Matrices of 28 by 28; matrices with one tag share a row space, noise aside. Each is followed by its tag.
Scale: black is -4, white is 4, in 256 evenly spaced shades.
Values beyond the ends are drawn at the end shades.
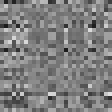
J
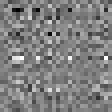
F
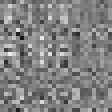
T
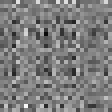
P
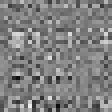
F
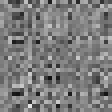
F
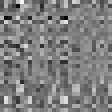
T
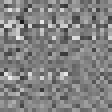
T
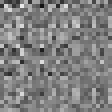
T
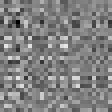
T
